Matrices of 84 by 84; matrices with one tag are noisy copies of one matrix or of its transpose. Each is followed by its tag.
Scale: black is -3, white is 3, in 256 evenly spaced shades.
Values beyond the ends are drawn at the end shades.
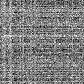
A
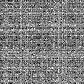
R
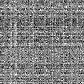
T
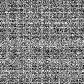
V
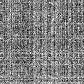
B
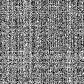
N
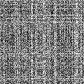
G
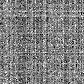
T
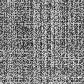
B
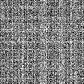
V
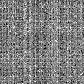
R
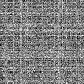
R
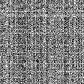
T
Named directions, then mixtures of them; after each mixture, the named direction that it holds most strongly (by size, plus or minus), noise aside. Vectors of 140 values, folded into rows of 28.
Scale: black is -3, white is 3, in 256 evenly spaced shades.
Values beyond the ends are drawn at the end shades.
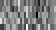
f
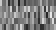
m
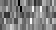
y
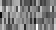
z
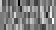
m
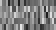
m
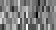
f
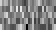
m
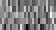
m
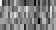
m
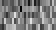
y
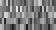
y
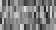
m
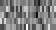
f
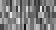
f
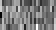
z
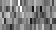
y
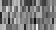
z
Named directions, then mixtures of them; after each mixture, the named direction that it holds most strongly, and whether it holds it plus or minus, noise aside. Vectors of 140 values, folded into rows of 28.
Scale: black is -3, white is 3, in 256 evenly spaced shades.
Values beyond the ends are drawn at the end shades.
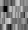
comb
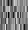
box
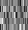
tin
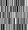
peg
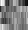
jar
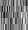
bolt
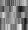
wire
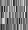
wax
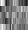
jar, plus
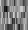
comb, plus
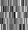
tin, minus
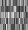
box, minus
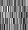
bolt, minus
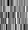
box, plus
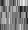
jar, minus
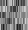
peg, plus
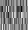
bolt, plus
